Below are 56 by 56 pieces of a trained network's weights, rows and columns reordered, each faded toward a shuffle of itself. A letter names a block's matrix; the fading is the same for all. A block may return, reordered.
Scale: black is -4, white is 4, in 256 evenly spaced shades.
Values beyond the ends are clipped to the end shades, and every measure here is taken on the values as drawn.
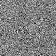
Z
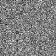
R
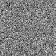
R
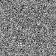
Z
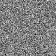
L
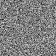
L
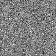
Z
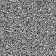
Z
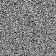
L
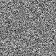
L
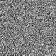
R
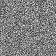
L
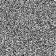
Z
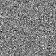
Z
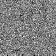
Z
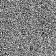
Z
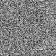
R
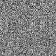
R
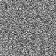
R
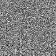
Z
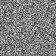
R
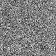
Z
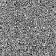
Z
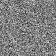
L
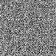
R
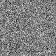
L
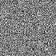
R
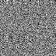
Z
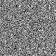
Z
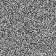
L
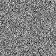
L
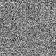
R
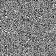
Z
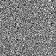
Z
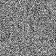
R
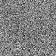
R
